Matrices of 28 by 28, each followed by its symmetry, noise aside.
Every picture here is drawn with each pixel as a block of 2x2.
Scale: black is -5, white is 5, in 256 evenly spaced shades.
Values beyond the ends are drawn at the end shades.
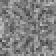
mirrored top to bottom.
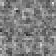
mirrored left to right.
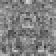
mirrored left to right.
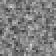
no symmetry.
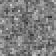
same after a half turn.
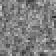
no symmetry.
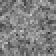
symmetric.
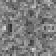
mirrored top to bottom.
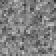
no symmetry.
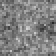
mirrored top to bottom.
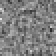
antisymmetric.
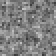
antisymmetric.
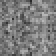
mirrored top to bottom.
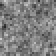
antisymmetric.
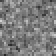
same after a half turn.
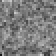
no symmetry.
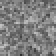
antisymmetric.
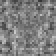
mirrored left to right.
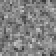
no symmetry.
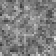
symmetric.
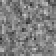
no symmetry.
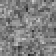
no symmetry.
